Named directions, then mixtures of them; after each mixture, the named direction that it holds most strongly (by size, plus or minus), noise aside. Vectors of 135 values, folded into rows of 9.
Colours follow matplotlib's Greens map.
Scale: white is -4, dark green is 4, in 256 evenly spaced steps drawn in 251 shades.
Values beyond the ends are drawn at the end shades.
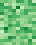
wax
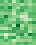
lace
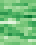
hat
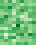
lace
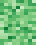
wax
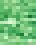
hat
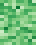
wax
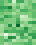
lace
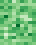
lace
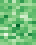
lace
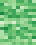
wax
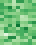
wax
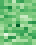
lace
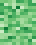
wax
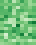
lace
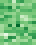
lace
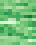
hat
